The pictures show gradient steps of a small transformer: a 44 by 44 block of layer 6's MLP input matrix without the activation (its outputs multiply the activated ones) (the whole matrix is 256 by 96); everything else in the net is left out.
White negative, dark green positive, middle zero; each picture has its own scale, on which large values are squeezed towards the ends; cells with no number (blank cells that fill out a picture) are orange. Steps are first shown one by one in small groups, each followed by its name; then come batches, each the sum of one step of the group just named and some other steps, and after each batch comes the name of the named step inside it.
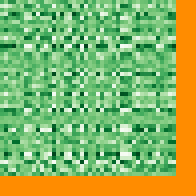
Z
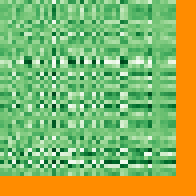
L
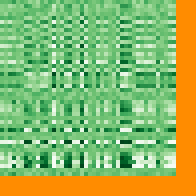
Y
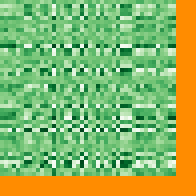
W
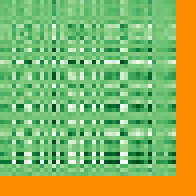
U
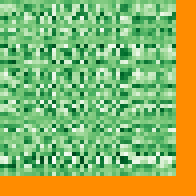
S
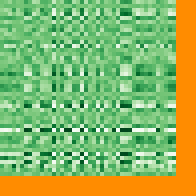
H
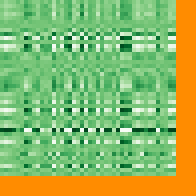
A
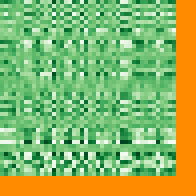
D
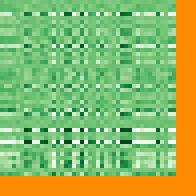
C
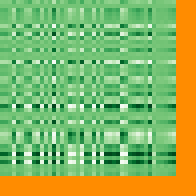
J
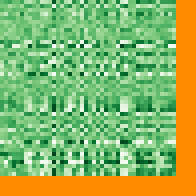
D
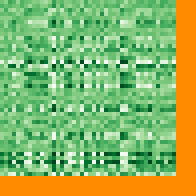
U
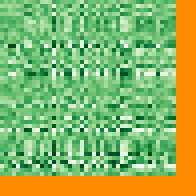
W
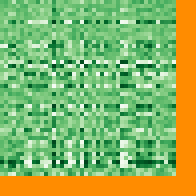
U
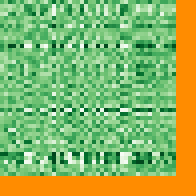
Z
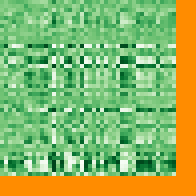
S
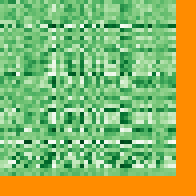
Y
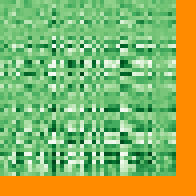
U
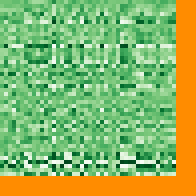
S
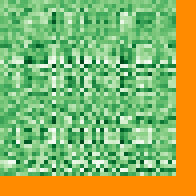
W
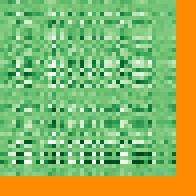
U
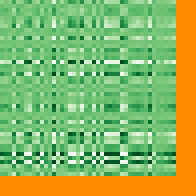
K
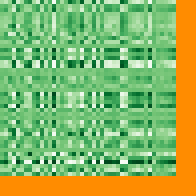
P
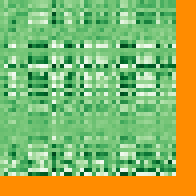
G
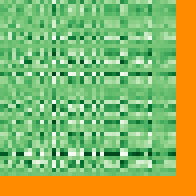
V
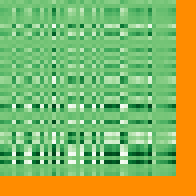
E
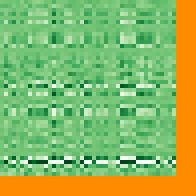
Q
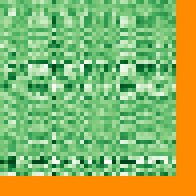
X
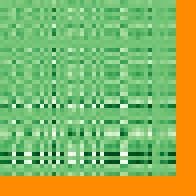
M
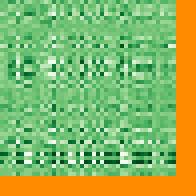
M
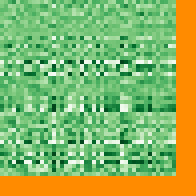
K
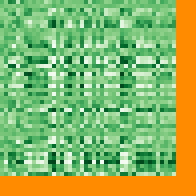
G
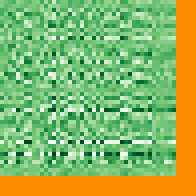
V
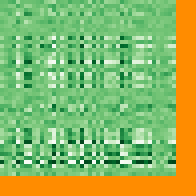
K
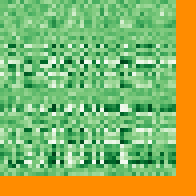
E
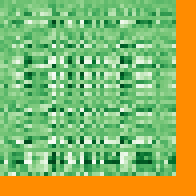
G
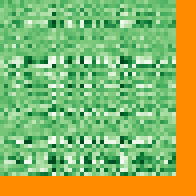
G
